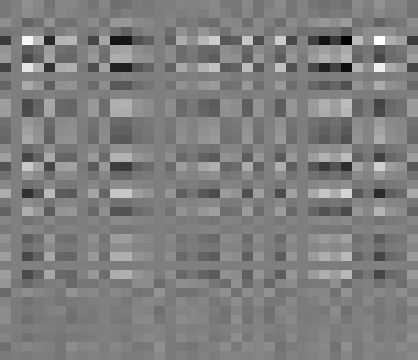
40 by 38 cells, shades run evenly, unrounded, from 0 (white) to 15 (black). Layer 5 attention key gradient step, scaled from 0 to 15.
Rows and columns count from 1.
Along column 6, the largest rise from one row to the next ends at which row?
6
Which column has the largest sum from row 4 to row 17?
32
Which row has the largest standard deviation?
5
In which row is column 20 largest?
22
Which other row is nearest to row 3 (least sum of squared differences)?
27
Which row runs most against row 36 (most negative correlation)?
33
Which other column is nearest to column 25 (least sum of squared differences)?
15
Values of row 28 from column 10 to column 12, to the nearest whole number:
8 7 7
